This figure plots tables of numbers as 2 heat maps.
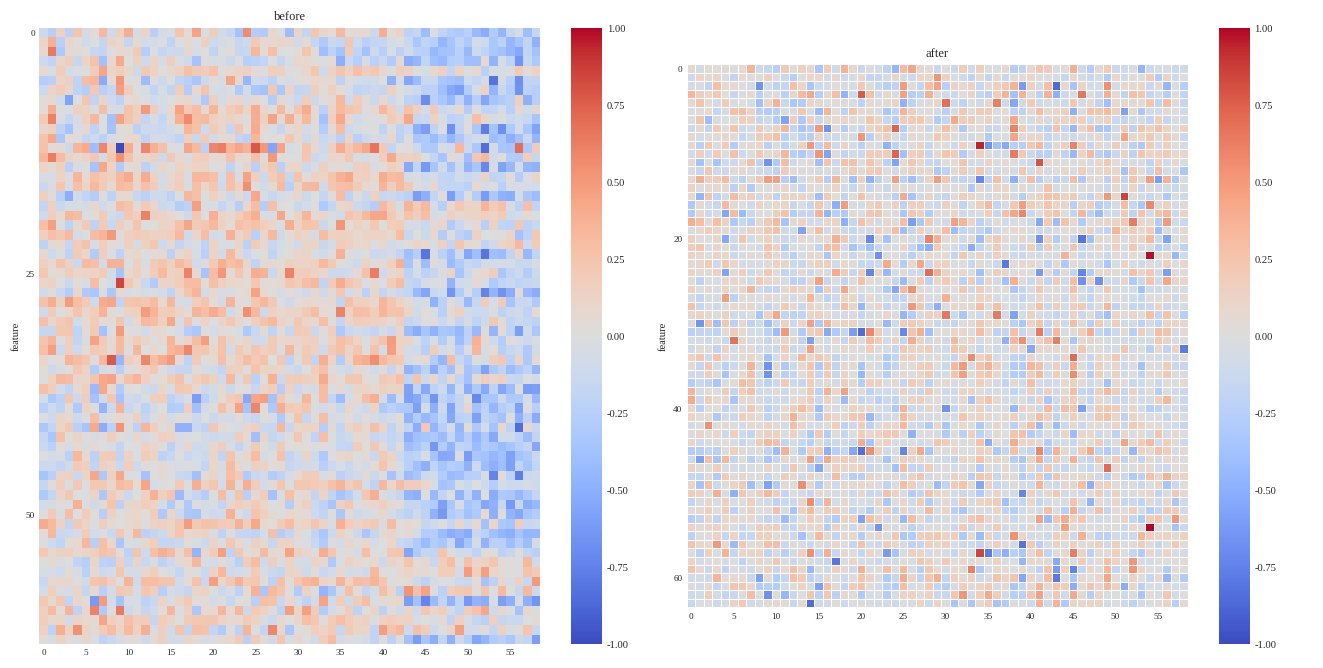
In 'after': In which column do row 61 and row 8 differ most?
51
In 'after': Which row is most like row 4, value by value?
29
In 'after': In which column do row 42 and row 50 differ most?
39
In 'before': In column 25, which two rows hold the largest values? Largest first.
12, 39
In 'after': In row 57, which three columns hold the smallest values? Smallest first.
35, 23, 37
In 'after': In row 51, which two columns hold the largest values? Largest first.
14, 16
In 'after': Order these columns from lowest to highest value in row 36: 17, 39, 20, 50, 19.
20, 39, 17, 19, 50
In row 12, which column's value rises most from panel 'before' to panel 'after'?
52
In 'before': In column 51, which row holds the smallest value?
38
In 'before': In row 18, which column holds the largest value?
18
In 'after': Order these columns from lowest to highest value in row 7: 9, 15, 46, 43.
9, 46, 43, 15
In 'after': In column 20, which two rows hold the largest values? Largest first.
3, 8
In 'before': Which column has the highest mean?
25
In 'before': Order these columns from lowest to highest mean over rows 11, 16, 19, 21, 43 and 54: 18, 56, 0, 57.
56, 57, 18, 0
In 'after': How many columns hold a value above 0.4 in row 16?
3
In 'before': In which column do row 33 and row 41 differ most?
17
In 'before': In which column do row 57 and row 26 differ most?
9
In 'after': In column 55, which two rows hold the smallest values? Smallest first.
13, 19
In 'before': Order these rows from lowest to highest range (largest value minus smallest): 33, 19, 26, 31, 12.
19, 33, 31, 26, 12
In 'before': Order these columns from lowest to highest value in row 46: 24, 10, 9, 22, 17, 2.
24, 17, 10, 2, 22, 9
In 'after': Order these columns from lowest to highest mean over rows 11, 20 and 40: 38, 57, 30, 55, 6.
30, 38, 55, 57, 6
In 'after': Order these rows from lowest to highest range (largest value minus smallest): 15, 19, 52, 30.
52, 19, 30, 15
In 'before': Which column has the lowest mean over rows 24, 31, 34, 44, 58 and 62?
47
